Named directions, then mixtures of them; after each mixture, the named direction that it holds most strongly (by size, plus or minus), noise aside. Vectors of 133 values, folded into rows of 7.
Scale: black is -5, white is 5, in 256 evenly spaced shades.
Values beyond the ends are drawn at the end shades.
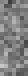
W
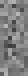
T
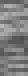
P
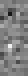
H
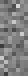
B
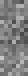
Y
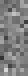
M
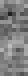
P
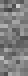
B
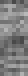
P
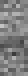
P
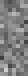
M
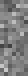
B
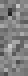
H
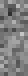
B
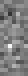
H
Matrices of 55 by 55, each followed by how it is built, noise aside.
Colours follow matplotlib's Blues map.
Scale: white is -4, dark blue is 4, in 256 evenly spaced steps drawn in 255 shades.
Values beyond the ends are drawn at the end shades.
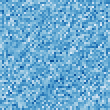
Hankel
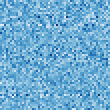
uneven rows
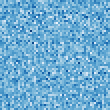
uneven rows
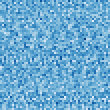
repeating columns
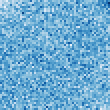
smooth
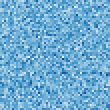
low rank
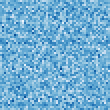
repeating columns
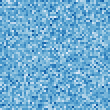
repeating rows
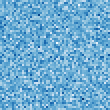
repeating columns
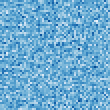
repeating rows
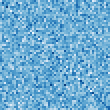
diagonal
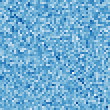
diagonal
